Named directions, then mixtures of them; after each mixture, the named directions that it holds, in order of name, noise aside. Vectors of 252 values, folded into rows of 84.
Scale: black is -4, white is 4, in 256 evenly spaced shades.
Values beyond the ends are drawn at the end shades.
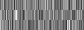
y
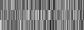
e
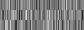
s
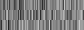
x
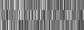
x.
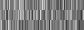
x.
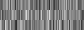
e, s.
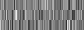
y.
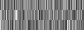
y.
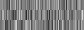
s.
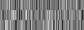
s.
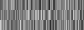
e.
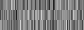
e, y.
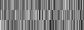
e, y.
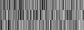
x.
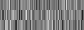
s.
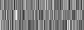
y.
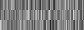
e.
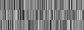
x, y.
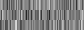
e, s.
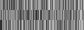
e, x.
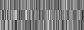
s, y.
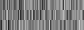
x.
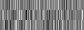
s.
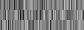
x, y.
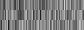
s, x.
